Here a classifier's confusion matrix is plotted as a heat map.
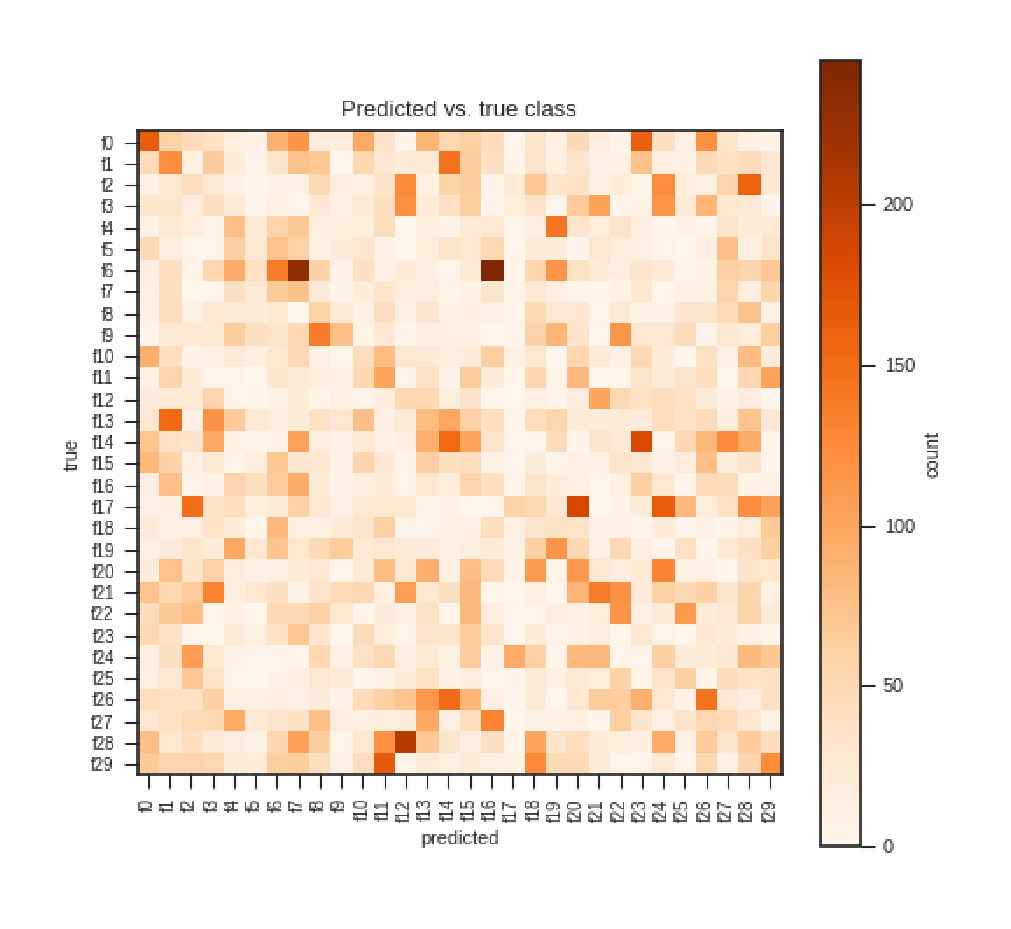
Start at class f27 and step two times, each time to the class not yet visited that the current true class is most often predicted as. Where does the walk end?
f7
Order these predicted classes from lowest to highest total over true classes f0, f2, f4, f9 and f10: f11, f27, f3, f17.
f17, f3, f27, f11
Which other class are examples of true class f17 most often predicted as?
f20
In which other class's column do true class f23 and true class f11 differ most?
f29
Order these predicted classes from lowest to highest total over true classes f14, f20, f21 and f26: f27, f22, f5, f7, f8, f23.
f5, f8, f7, f27, f22, f23
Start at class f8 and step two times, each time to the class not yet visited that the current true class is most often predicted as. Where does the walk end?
f12
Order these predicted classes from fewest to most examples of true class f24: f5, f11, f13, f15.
f5, f13, f11, f15
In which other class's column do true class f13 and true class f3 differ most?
f1
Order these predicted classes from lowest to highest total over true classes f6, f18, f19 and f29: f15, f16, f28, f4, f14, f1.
f14, f15, f1, f28, f4, f16
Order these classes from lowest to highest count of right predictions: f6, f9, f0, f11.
f9, f11, f6, f0
